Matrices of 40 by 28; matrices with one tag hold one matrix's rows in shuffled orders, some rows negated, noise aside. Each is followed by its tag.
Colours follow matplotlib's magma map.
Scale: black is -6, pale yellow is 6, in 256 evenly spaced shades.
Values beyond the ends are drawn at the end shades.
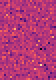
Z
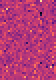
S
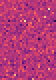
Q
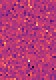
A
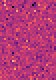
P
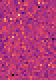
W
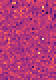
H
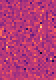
S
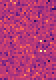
Z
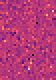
A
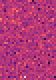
Q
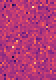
P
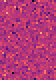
P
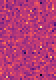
S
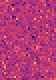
P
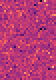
Z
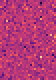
S
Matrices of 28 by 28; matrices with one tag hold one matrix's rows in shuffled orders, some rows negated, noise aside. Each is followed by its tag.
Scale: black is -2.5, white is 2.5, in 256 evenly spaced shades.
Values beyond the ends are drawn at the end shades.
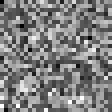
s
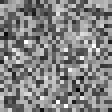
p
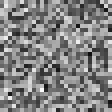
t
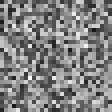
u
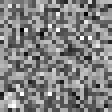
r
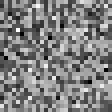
p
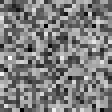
t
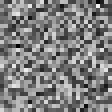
r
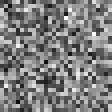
r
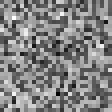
t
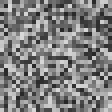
s
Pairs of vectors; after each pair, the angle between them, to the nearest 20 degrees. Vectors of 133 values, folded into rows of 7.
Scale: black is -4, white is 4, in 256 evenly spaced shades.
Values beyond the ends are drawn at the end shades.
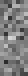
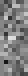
20 degrees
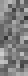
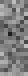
60 degrees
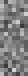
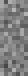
20 degrees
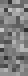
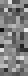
160 degrees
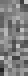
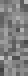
20 degrees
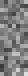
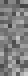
40 degrees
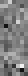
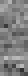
40 degrees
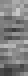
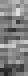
20 degrees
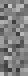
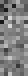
80 degrees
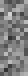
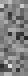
100 degrees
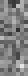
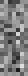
40 degrees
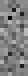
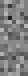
60 degrees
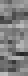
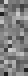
120 degrees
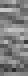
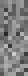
100 degrees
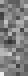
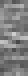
100 degrees
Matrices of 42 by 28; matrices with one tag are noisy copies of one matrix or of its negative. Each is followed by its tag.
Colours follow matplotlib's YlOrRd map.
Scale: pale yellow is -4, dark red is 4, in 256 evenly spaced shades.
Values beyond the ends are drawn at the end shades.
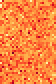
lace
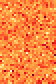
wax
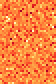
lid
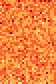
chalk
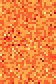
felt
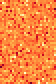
wax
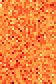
lace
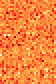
felt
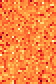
lace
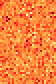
lid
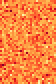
wax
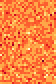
felt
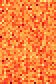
chalk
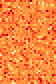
lace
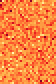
lace
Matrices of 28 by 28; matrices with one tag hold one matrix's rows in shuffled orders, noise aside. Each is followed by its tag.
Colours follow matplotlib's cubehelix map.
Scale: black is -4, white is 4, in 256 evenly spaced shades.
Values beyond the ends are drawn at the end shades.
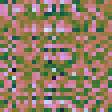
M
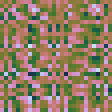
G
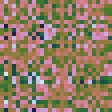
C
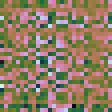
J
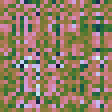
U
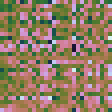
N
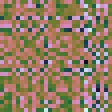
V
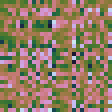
N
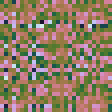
C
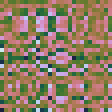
J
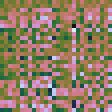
N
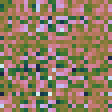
J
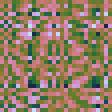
G
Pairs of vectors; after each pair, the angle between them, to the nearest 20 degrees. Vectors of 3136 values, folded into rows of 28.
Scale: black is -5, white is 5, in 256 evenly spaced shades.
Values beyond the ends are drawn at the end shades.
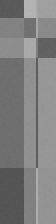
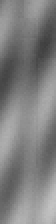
80 degrees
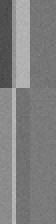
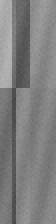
160 degrees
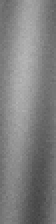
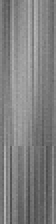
40 degrees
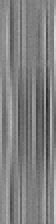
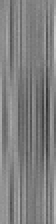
20 degrees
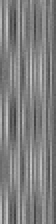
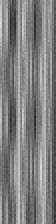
40 degrees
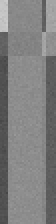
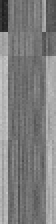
160 degrees
